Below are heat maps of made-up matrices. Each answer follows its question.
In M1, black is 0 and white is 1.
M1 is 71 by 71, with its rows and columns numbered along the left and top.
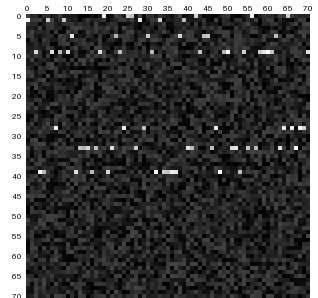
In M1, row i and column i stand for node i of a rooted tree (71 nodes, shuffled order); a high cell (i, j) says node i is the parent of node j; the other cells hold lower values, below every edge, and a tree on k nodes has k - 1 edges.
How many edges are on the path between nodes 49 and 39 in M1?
3
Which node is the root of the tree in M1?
1
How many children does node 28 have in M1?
8
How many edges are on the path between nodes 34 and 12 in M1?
2
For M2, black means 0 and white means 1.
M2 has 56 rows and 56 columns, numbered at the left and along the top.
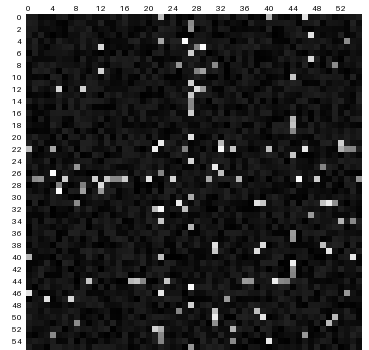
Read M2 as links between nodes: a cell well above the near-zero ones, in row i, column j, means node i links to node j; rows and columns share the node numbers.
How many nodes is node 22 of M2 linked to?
11
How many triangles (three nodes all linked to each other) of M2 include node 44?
0
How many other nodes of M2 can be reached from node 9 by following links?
4
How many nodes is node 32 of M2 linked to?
3
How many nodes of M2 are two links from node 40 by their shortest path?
8
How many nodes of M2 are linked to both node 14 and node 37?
0
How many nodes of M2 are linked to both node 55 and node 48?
1
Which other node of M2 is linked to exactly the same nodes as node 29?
node 28
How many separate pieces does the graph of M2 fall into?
6
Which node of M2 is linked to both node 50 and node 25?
node 31
